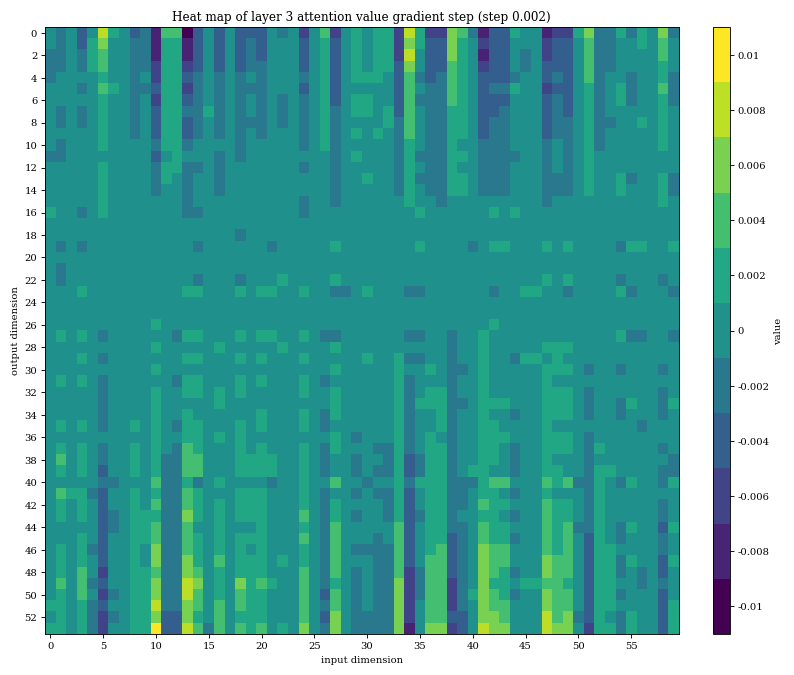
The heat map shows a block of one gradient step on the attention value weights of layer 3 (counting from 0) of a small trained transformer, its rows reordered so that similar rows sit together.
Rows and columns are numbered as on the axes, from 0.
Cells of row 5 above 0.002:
4
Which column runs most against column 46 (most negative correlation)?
28
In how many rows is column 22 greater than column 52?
9
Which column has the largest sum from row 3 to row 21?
34
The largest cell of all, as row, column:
53, 10
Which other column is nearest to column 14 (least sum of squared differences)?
18
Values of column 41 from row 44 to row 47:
0.004 0.004 0.006 0.006
